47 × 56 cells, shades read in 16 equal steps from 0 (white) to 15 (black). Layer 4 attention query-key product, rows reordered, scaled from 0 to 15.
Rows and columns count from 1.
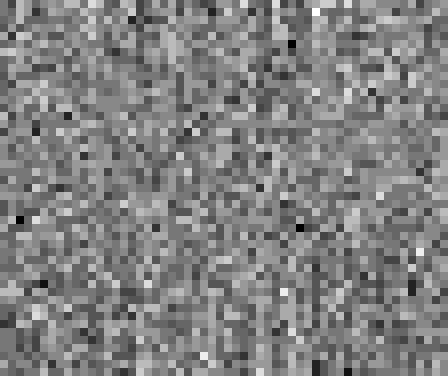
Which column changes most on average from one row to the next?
5
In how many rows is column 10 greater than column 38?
17
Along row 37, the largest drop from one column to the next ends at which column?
36
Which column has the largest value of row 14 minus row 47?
33
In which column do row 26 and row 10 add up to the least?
16
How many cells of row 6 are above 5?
47
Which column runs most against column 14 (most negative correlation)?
21
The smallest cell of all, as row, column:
2, 40
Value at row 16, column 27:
9
